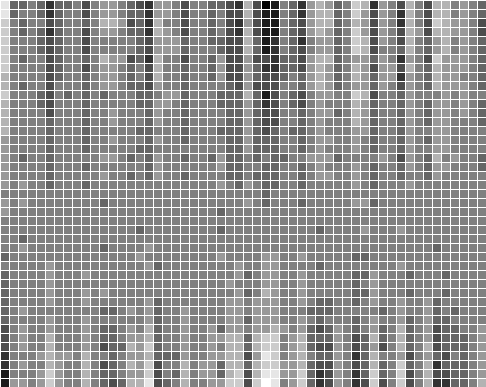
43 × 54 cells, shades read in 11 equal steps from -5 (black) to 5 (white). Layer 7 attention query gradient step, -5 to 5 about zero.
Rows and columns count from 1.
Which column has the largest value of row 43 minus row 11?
30
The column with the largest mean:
1
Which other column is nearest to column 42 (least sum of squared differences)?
34
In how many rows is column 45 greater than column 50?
14
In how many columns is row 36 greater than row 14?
14
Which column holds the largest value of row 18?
49
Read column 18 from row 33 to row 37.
0 -1 -1 -1 -1
